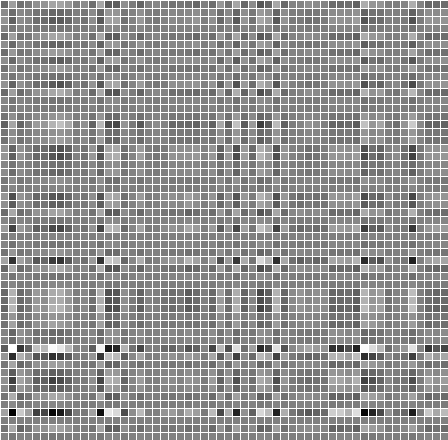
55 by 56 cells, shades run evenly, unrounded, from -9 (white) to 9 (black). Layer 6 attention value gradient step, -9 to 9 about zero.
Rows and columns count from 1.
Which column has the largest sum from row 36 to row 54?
33
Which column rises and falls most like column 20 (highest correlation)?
53
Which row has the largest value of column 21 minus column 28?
44
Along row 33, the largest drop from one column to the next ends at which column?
14
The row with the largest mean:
52
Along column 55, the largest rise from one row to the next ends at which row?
34
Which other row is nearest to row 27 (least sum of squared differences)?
38
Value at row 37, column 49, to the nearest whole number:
1
